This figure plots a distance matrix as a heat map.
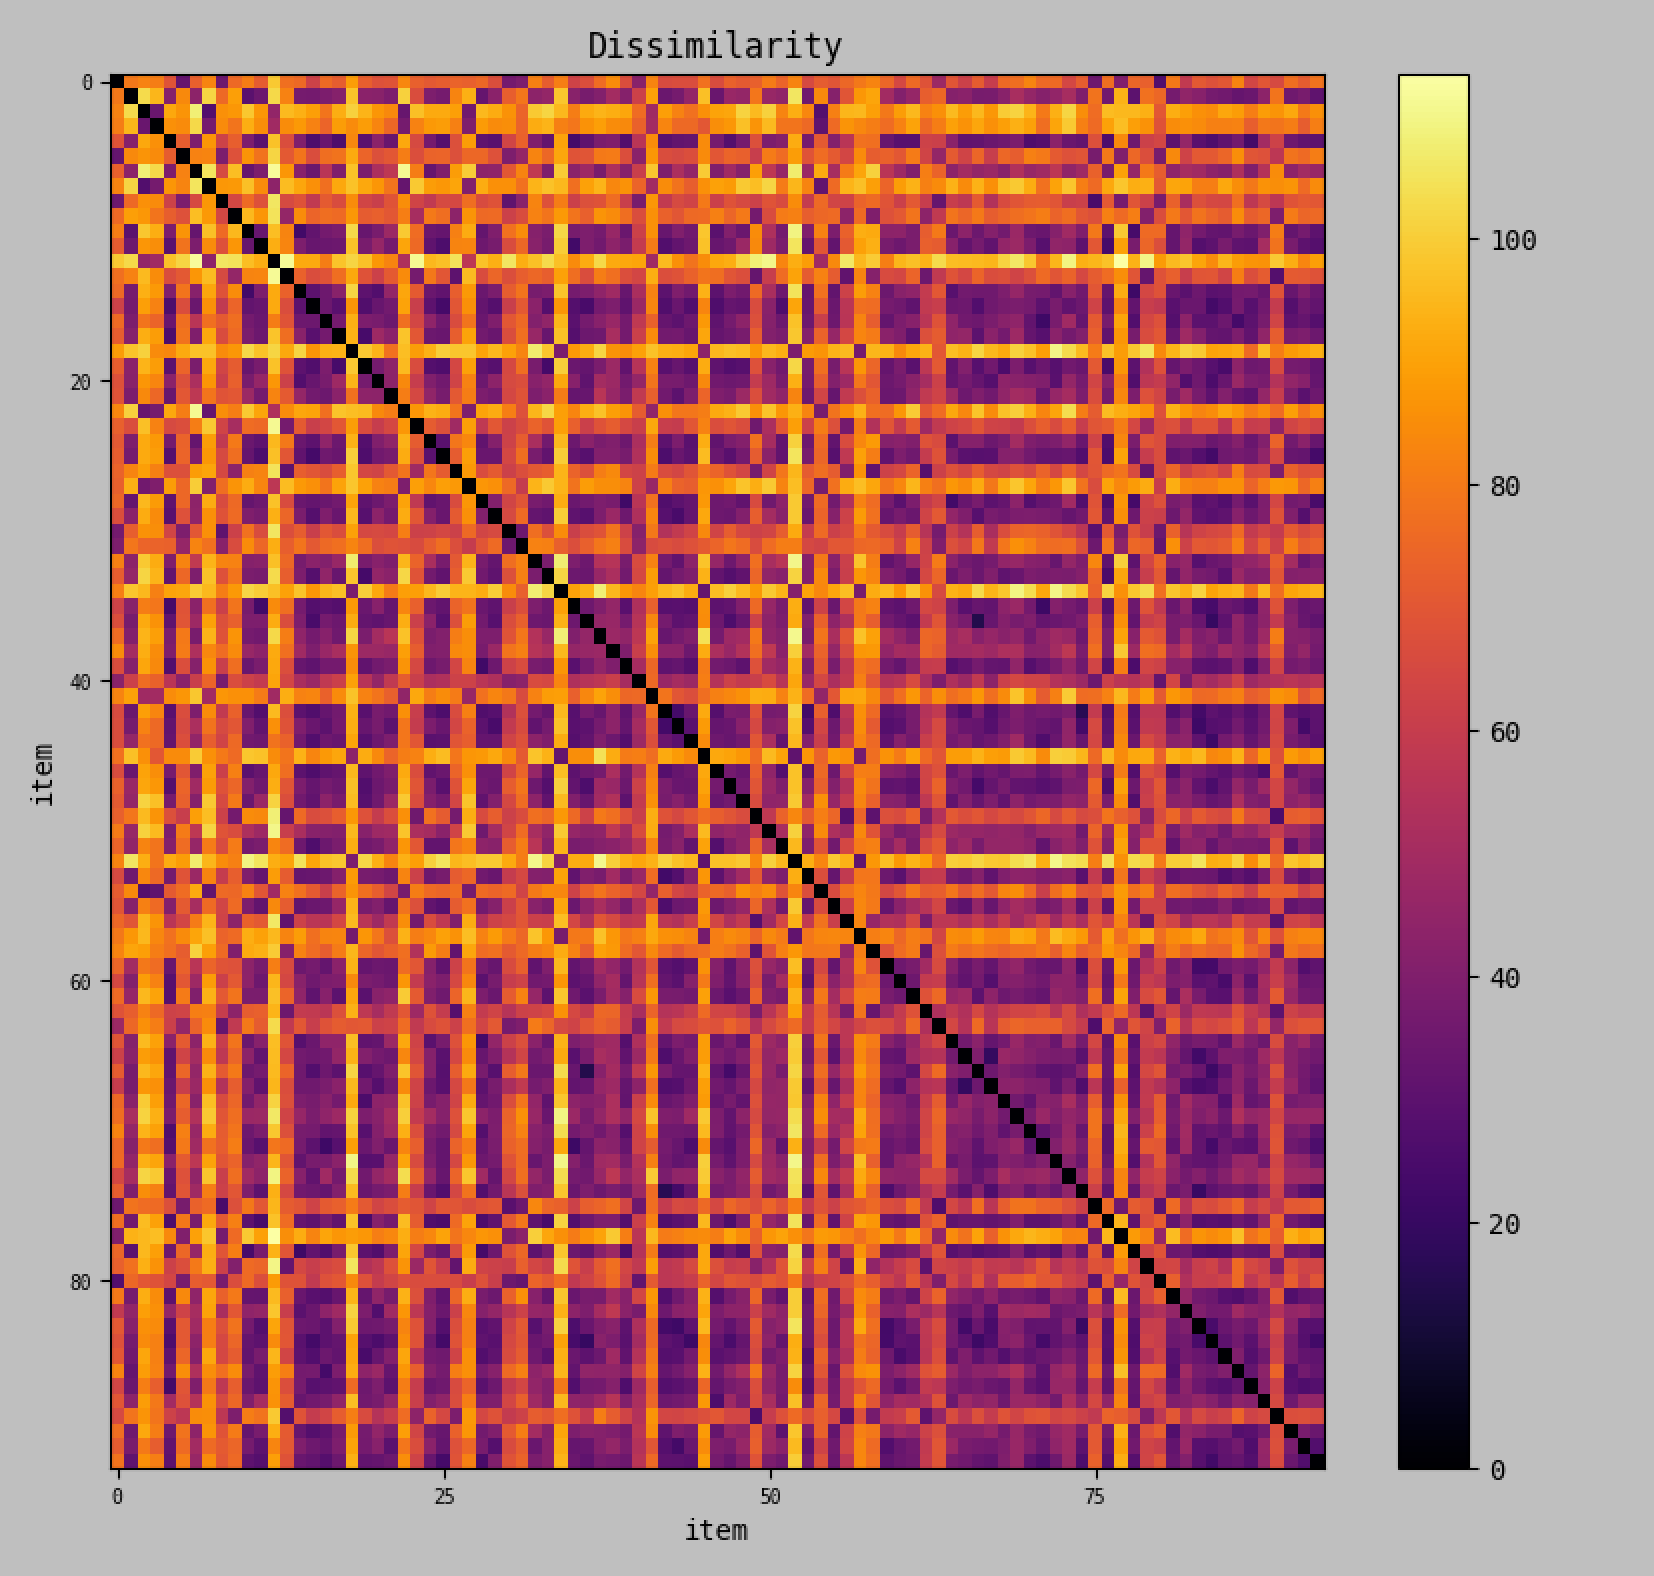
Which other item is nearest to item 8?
75
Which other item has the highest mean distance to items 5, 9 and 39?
12
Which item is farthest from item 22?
6
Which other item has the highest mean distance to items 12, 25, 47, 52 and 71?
77
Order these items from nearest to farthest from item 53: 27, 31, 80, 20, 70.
20, 70, 80, 31, 27
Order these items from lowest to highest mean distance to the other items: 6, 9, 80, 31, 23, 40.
40, 6, 80, 23, 31, 9
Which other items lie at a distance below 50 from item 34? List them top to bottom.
18, 45, 52, 57
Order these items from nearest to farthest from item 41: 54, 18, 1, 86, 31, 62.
54, 31, 62, 86, 1, 18
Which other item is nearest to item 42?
74
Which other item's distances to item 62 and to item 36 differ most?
66
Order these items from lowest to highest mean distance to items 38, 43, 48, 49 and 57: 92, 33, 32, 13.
92, 33, 32, 13
